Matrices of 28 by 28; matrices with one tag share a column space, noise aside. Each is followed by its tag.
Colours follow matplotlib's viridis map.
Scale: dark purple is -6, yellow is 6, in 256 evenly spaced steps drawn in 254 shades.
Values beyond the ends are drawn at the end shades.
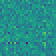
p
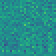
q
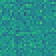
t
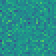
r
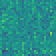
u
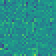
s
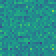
p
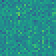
t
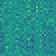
q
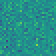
q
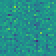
q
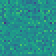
r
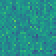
u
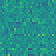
s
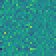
p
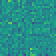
s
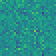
t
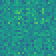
r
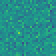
p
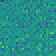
p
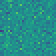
t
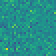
p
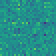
s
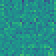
s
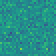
p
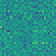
t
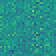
q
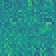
s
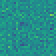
q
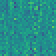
u
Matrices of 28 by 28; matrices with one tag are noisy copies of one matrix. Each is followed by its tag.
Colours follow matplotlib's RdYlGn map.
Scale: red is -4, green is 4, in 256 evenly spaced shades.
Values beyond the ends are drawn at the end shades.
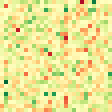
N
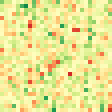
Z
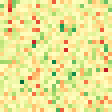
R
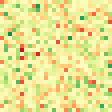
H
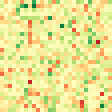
Z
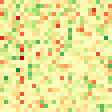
H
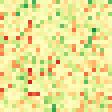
Z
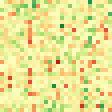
Z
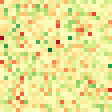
H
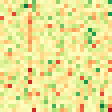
Z
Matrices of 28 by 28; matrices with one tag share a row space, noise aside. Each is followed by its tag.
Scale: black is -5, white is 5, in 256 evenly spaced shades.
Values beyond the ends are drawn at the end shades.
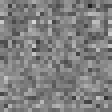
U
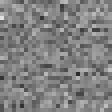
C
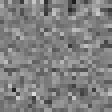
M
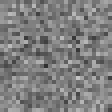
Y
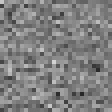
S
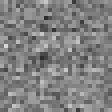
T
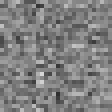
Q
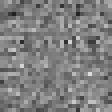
Y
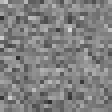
T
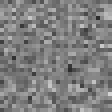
M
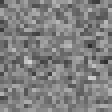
U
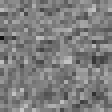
C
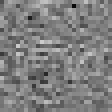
T
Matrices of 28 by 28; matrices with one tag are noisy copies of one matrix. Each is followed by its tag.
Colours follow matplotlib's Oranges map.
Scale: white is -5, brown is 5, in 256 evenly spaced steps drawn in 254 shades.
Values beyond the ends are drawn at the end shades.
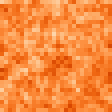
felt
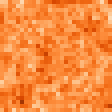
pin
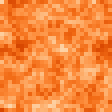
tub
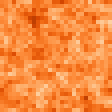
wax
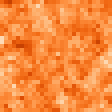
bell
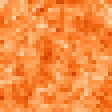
pin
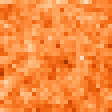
felt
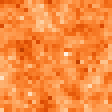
bell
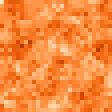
tub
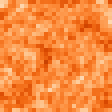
pin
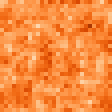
pin
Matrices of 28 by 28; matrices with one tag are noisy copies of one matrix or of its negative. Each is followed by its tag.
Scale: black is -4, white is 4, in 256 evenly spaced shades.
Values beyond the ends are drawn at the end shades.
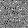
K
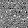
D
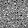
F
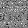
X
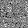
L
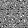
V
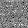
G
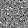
V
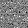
D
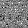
X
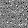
G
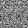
X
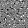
V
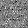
K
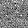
F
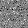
K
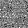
L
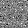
X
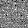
F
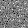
K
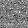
D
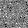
L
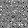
G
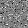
X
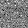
F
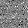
G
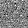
F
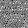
K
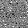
L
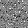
D
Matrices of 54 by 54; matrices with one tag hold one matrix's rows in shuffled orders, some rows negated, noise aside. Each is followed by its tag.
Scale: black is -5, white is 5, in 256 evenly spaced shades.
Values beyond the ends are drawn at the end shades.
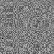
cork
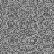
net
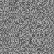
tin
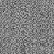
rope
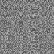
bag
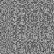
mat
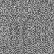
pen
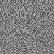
rope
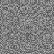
net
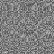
net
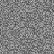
net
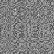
mat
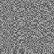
mat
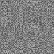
bag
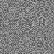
tin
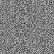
rope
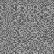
mat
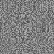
rope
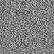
rope
